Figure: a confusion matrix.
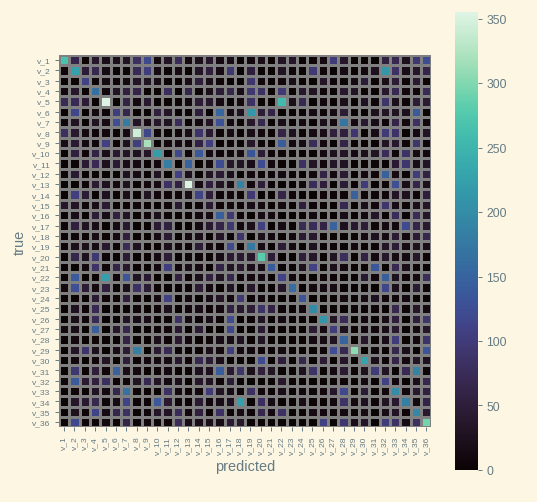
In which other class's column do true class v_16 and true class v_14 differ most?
v_29
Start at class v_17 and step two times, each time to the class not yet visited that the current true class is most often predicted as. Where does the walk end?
v_4
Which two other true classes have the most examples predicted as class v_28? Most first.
v_7, v_33
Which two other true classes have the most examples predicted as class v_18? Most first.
v_34, v_13
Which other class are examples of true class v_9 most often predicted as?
v_22
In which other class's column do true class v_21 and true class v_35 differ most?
v_31
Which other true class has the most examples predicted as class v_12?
v_10
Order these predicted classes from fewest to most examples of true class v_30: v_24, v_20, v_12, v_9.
v_9, v_12, v_24, v_20
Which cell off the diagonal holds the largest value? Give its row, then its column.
v_5, v_22
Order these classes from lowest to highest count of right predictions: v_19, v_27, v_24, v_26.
v_27, v_24, v_19, v_26
